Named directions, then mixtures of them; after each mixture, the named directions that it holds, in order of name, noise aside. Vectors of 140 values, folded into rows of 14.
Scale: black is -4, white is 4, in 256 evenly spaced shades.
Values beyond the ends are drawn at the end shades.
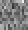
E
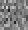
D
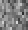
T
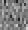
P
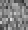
D, E.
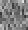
E.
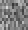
D, E, T.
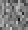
P, T.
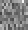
E.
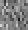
E, P, T.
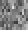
D, E, T.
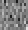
P.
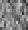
T.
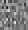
D, P.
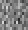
D, T.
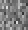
D, T.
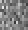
D, T.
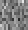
E, P.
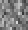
T.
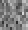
T.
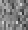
E, T.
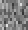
D, E, T.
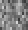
T.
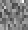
E.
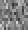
D, E, T.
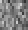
T.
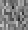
E, P, T.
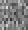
D, E, T.
